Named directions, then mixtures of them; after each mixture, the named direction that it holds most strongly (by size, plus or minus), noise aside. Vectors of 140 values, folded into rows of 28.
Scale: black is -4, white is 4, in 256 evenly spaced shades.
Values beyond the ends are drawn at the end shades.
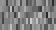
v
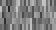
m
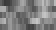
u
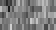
u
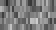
v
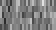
m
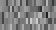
v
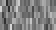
m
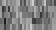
m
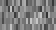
v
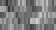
u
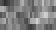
u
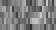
v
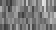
m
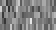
m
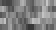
u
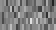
v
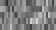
v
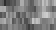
u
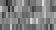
u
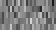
v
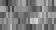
u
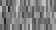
m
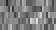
v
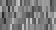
m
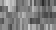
u
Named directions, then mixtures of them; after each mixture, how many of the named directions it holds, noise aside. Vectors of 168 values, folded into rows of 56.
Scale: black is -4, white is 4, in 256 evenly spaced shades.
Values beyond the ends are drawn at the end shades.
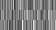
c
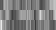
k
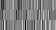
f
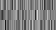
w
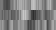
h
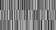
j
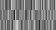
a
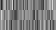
two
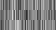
four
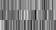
four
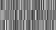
two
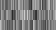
four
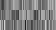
four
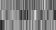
three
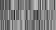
four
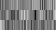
four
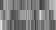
one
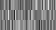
two
